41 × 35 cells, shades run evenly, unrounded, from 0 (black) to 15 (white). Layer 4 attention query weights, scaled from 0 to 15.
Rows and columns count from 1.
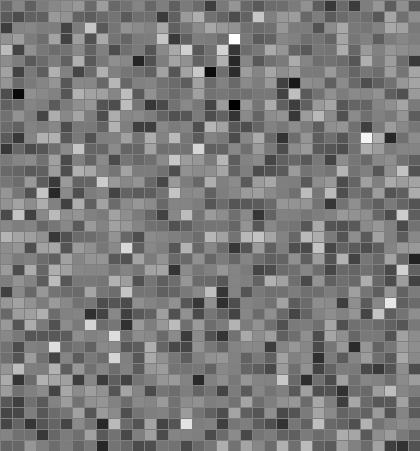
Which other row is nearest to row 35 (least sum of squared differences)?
5
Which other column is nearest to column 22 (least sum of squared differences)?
35
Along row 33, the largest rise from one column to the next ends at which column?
10
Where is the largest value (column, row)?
20, 4
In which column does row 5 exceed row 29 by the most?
19
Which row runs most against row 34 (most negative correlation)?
17
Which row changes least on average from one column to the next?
21
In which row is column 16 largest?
39
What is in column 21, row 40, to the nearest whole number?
4
